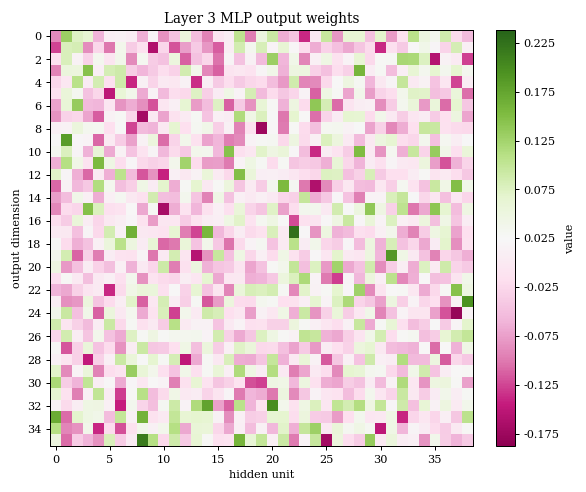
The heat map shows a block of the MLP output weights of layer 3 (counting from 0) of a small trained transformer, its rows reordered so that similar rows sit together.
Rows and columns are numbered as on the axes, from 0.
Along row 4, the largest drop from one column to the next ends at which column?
7
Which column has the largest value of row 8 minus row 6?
34
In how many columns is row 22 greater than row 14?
21
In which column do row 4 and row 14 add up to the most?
32
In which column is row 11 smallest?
36
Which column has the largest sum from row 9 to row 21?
31
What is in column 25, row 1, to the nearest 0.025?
-0.025
